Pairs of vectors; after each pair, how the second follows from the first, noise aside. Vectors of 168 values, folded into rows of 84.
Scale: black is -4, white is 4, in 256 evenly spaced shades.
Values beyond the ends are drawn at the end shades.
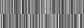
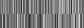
sign-scrambled.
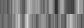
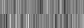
reversed, negated, partly zeroed.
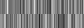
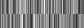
reversed, negated.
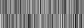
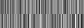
sign-scrambled.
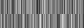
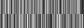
wrapped around, negated.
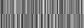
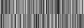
sign-scrambled.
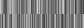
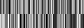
reversed, negated, scaled up.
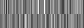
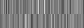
shrunk.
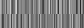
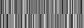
reversed.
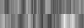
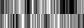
wrapped around, negated, scaled up.
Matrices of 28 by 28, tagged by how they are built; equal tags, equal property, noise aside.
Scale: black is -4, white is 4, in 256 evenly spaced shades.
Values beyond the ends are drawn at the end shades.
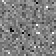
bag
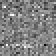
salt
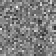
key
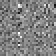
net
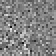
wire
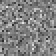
key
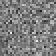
net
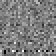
salt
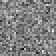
key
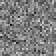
key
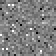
bag
